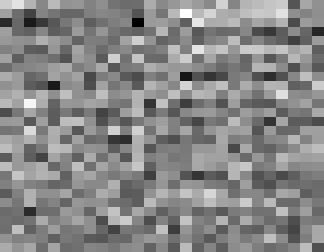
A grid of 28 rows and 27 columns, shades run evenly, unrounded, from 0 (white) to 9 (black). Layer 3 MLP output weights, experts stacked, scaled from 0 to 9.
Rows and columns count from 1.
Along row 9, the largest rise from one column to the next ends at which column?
16
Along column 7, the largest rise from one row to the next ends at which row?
15
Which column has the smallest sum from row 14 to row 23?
21
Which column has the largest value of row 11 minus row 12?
3
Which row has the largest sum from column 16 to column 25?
9
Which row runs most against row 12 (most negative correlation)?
2
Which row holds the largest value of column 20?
17
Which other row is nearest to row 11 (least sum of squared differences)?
19
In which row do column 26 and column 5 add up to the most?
10
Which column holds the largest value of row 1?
25
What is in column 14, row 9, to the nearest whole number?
5
